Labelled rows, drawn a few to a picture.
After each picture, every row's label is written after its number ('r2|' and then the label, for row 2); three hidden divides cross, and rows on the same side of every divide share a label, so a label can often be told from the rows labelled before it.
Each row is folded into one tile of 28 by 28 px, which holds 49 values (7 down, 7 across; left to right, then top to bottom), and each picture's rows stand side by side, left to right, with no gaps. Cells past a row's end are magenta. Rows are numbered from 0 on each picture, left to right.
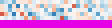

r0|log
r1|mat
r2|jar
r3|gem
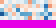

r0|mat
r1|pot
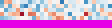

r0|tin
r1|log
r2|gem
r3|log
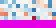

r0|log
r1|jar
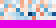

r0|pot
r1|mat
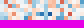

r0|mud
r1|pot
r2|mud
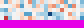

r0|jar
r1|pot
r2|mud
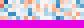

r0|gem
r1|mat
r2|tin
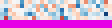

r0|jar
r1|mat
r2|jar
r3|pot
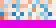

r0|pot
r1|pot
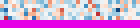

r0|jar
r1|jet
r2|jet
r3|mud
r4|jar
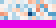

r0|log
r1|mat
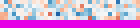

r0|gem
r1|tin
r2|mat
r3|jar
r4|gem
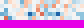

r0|jar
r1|mat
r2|mat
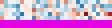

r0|pot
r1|jet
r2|tin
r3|log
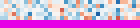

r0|mud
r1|pot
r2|jet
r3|gem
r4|jar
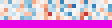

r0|jet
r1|tin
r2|gem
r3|log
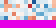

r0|mud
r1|gem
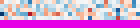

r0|mat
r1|log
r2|log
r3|jet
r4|jar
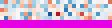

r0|jet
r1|pot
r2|log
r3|gem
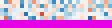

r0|jar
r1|mud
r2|gem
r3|jet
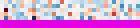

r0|jet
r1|jet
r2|mud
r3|jet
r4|log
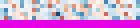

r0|jar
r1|jet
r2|mat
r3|tin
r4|mud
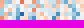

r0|pot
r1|mud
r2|pot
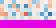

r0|log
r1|pot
